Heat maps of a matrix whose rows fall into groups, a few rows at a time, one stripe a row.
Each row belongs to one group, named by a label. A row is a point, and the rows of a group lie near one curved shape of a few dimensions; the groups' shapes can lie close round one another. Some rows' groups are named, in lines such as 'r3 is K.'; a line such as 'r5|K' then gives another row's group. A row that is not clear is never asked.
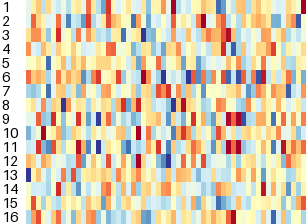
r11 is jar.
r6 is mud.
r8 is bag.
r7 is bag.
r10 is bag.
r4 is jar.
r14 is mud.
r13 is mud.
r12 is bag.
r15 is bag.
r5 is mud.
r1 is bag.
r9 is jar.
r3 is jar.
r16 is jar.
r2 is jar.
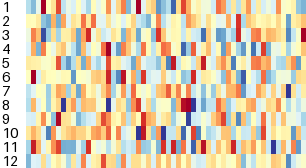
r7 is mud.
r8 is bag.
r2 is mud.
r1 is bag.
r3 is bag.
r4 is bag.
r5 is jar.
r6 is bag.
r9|mud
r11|jar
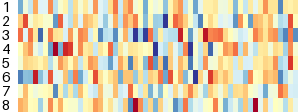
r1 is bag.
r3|jar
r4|mud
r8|mud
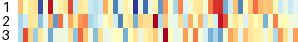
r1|jar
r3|bag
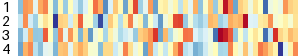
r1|jar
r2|bag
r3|jar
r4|bag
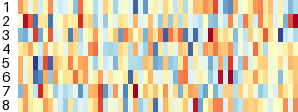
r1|jar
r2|bag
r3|bag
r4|jar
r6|mud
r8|jar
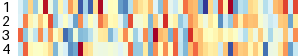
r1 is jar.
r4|jar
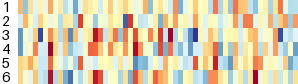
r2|bag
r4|mud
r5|jar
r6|mud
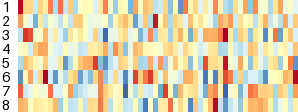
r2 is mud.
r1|mud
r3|jar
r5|jar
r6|jar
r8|jar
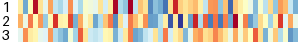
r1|bag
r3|jar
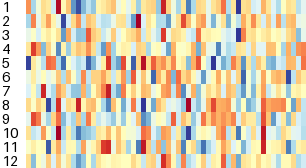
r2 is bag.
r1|mud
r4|bag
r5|jar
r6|bag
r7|bag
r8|jar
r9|jar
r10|mud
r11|mud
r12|mud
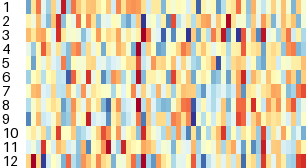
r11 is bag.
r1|mud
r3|mud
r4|bag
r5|mud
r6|bag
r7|bag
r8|bag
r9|bag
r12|bag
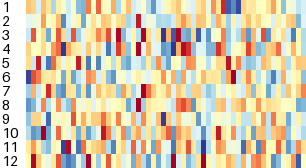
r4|bag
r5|jar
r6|jar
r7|jar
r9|mud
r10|bag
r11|bag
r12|jar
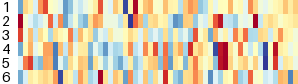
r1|jar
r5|jar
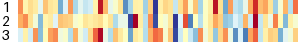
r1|jar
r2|mud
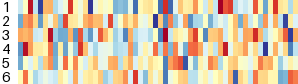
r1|jar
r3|jar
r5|bag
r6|bag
